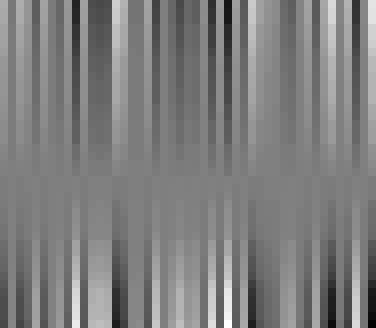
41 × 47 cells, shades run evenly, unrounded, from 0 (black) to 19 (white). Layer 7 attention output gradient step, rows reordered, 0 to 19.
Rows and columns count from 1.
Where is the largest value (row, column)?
41, 29
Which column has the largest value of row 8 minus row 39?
47
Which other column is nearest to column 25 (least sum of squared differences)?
5
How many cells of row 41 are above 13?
9
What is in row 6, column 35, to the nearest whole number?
10
